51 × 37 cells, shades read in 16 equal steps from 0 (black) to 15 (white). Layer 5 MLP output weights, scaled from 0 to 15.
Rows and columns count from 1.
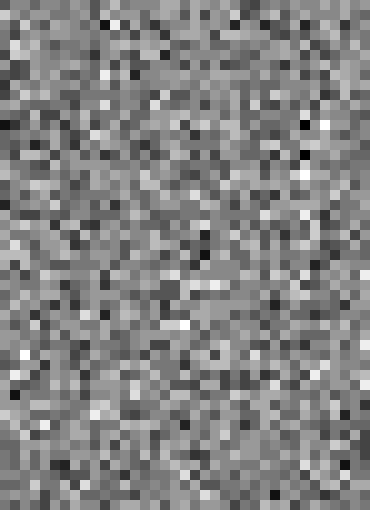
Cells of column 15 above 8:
18
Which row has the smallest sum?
16
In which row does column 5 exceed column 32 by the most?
43
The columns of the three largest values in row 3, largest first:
12, 3, 33
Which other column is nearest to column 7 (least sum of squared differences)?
36
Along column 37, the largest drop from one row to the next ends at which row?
40
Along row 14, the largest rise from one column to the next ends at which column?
10
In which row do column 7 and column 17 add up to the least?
29
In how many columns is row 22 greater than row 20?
13
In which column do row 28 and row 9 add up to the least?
1
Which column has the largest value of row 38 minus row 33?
2
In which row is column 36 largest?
5
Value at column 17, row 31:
3
